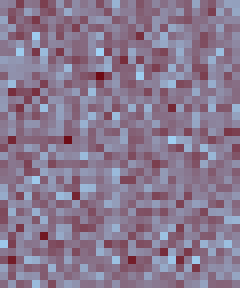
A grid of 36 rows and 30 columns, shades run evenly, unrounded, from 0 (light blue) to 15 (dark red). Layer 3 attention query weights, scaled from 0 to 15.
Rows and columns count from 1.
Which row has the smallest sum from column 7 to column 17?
22
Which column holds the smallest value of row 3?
1
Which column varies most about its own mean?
5
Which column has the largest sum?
10
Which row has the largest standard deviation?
33
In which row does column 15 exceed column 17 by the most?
14
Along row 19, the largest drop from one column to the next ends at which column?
24
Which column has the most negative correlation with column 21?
17
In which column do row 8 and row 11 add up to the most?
16
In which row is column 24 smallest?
19
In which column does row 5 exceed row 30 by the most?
8
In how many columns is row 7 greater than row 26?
18
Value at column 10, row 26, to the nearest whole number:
4
